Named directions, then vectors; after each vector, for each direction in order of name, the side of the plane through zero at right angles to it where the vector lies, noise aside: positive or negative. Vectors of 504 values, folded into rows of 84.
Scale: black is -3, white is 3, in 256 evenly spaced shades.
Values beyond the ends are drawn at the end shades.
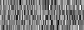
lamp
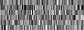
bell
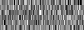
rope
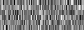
negative, positive, positive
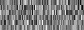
positive, positive, positive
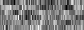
negative, positive, positive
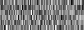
positive, negative, negative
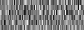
positive, positive, positive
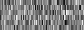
negative, negative, negative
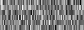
negative, positive, positive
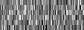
negative, negative, negative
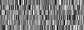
positive, positive, negative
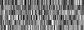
positive, negative, negative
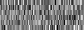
positive, positive, negative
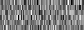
positive, negative, negative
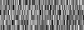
negative, positive, negative
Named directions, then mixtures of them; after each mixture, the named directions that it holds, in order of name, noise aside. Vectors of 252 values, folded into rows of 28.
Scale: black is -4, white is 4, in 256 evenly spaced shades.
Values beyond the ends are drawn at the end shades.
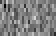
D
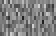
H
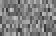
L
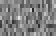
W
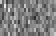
D.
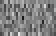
D, H.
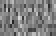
D, H, W.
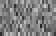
D, H, L.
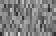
D, H, L.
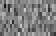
D, L, W.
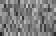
D, H, L.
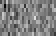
D.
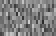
H, L.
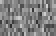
L, W.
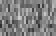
W.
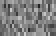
D, L, W.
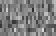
H, W.
